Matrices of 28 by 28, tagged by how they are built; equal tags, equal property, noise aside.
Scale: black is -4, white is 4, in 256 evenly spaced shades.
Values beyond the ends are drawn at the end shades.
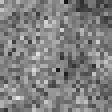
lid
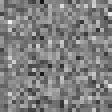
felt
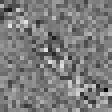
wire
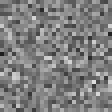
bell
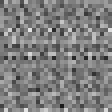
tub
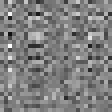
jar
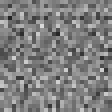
tub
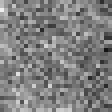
lid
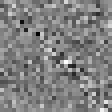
wire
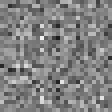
jar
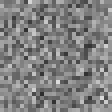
felt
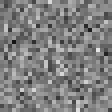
bell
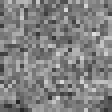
lid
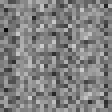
felt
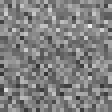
tub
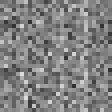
felt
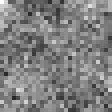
lid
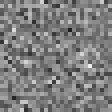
bell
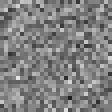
bell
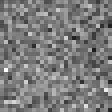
bell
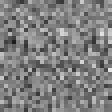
tub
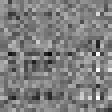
jar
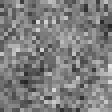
lid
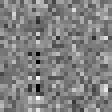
jar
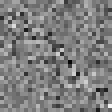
wire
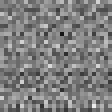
tub
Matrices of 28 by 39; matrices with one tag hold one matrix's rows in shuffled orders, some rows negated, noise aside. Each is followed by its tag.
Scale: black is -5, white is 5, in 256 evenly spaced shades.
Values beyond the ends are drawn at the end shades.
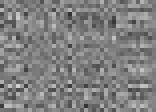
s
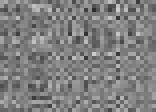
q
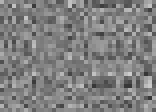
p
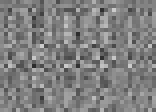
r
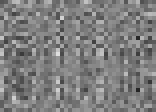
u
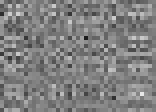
s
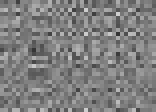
q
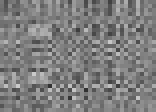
q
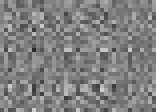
r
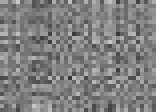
q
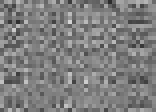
s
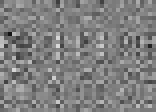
u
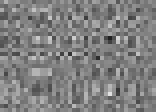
q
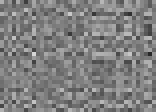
p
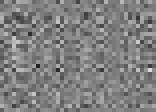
u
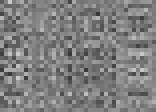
s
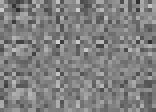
u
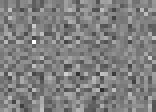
r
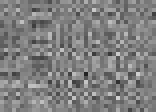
q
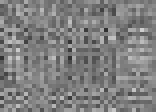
s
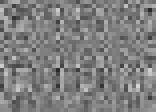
u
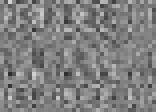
r
